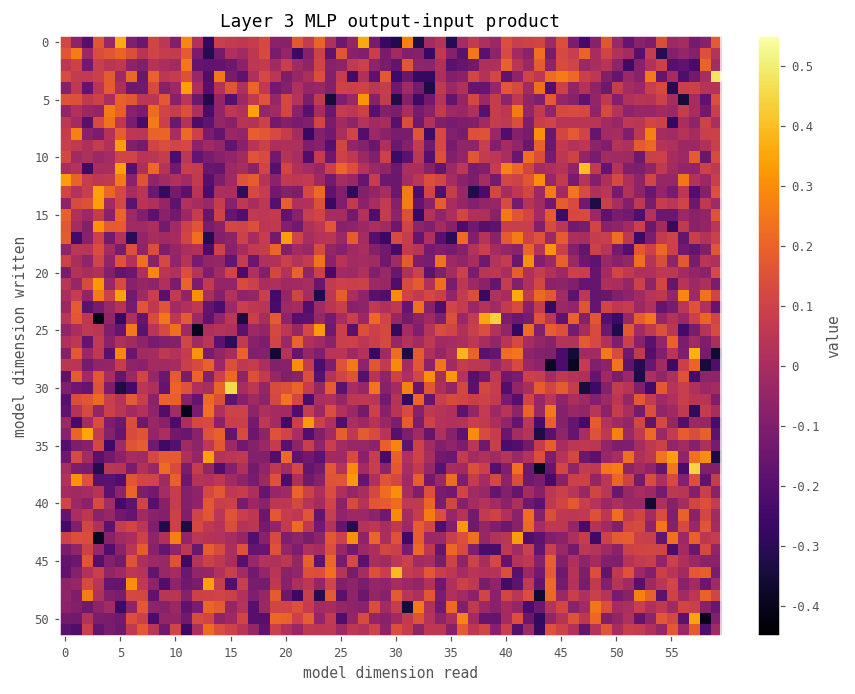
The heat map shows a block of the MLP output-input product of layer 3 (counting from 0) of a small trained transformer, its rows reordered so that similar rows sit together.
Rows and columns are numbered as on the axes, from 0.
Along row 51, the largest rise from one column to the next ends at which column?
44
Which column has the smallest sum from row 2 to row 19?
13
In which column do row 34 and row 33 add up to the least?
43
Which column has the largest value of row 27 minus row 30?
5
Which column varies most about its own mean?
30
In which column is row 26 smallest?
15
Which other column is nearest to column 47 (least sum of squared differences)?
25
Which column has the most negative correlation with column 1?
22
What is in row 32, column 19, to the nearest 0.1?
0
